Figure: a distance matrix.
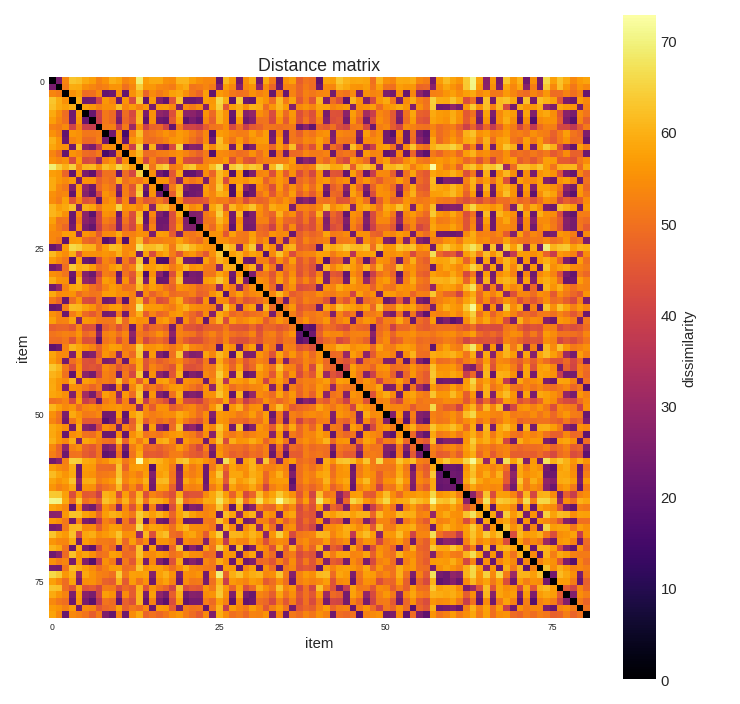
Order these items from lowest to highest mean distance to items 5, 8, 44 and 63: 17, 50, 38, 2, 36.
17, 2, 50, 38, 36
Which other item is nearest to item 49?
26
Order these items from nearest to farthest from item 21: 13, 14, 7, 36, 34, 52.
14, 52, 7, 36, 34, 13
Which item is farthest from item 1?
63
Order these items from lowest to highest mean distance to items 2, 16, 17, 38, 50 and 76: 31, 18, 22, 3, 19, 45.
22, 3, 18, 31, 45, 19
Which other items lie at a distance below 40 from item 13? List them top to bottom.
26, 32, 49, 68
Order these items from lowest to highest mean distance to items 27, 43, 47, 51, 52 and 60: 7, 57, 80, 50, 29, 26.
29, 7, 80, 50, 26, 57
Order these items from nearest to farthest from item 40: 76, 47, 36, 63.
36, 47, 76, 63
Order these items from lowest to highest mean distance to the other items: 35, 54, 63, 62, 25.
35, 54, 62, 25, 63
